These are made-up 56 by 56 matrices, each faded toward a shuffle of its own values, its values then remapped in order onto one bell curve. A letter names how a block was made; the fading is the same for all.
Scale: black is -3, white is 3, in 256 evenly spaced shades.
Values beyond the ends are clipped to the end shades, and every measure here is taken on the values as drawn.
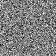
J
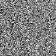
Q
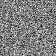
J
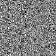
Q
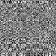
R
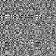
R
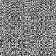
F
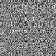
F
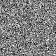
J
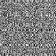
F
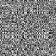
F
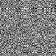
R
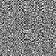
F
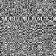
R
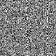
Q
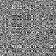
R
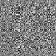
R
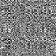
F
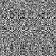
R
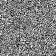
J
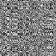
F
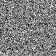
J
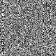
Q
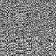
F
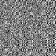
F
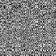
F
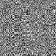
F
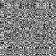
R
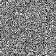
Q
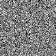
Q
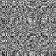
R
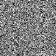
Q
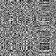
F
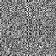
F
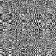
R
